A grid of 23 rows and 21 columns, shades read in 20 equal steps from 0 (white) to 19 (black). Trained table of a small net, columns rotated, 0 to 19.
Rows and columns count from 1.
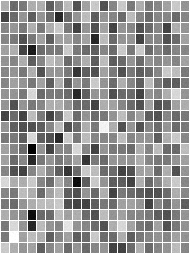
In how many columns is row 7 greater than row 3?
8
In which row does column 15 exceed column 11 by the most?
17
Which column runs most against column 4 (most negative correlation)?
9
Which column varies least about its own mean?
21
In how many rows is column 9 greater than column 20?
12
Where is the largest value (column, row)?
4, 14
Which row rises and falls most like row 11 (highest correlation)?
13
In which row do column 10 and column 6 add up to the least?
6
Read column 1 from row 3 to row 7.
9 9 7 8 9
